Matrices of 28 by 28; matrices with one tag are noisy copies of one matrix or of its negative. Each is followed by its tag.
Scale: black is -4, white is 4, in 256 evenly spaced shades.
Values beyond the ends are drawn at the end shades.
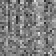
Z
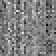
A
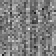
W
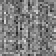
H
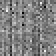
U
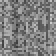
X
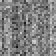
X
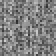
H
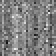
X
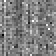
H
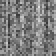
Z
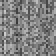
H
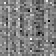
Z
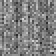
H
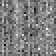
H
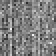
U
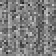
Z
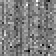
H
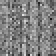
W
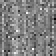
X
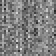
H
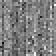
X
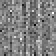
W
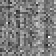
Z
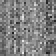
A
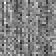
H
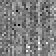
W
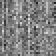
H
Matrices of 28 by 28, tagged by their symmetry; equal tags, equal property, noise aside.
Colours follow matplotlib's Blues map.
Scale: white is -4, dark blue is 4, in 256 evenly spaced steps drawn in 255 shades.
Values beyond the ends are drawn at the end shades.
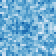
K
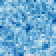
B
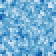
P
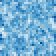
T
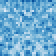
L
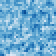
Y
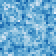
B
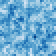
T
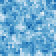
P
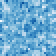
K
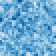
B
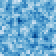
P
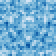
L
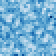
T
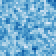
P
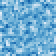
T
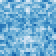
L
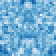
L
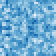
K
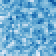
P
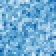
B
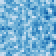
K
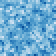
B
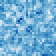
B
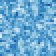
T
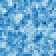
B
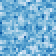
K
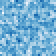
T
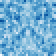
L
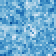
B
